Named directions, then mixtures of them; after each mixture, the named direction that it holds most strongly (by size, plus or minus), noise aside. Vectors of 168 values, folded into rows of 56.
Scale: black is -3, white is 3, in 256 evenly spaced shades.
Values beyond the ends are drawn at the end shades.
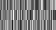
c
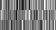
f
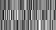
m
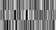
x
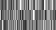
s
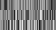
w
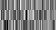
x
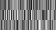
m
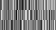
f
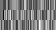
m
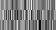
m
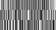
w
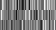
f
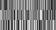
w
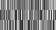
w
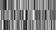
s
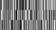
f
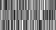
w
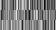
f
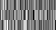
x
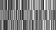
s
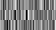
x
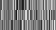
f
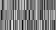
f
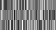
w
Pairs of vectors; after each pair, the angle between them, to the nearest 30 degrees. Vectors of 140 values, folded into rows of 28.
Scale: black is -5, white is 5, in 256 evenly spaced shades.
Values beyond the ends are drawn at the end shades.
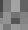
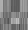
150 degrees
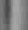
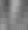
60 degrees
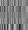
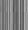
90 degrees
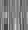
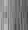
120 degrees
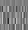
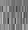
30 degrees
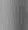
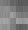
60 degrees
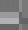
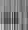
120 degrees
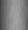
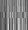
60 degrees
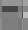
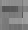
30 degrees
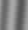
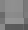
90 degrees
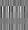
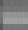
90 degrees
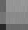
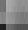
30 degrees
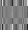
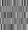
120 degrees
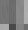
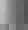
120 degrees
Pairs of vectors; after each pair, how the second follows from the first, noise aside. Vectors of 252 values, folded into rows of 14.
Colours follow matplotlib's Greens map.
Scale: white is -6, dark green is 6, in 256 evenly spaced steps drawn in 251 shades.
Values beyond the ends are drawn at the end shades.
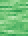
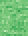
partly zeroed.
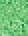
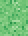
partly zeroed.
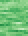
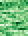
negated, scaled up.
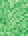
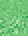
reversed, partly zeroed.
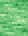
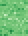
reversed, partly zeroed.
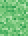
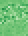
reversed, partly zeroed.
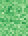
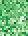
wrapped around, negated, scaled up.
